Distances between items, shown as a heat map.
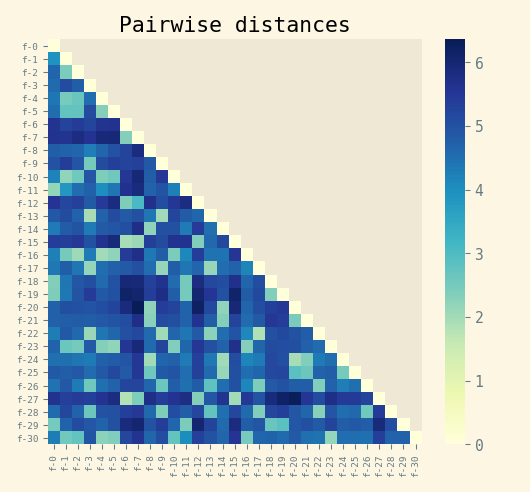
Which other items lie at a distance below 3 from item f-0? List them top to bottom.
f-11, f-18, f-19, f-29
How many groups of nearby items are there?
5
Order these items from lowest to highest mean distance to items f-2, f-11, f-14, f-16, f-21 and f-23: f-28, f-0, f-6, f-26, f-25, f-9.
f-25, f-0, f-26, f-28, f-9, f-6
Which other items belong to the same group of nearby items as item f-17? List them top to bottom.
f-3, f-9, f-13, f-22, f-26, f-28
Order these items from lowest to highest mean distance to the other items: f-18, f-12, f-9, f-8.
f-8, f-9, f-18, f-12
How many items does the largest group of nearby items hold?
8
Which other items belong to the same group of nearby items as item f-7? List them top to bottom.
f-6, f-12, f-15, f-27
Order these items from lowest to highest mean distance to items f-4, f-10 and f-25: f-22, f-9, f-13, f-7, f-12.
f-22, f-13, f-9, f-12, f-7
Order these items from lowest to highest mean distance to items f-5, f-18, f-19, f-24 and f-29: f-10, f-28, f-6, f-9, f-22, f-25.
f-10, f-25, f-22, f-28, f-9, f-6
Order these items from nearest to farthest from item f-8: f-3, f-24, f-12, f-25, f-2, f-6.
f-24, f-25, f-3, f-2, f-6, f-12
